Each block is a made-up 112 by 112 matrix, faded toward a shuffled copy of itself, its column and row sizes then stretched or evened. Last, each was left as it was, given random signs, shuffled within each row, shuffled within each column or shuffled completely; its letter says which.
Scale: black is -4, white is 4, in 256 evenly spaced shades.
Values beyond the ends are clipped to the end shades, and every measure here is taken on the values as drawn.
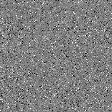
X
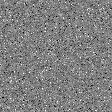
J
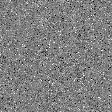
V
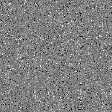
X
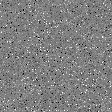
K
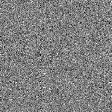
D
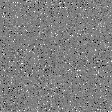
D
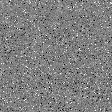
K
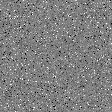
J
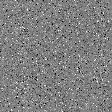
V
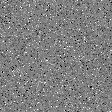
J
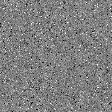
V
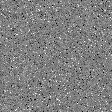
J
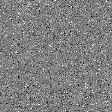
D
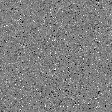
V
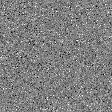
K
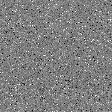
K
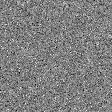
J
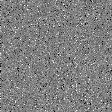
V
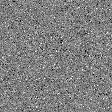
K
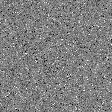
J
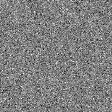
K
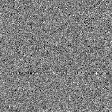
X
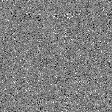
X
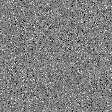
V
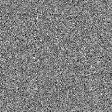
X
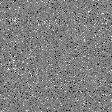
D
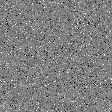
K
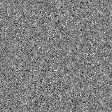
D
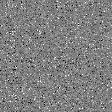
D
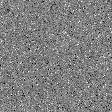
J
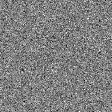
V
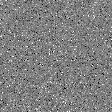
K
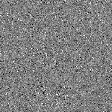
X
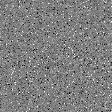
D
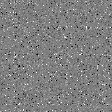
X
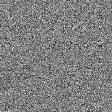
X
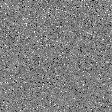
K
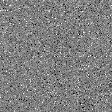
X
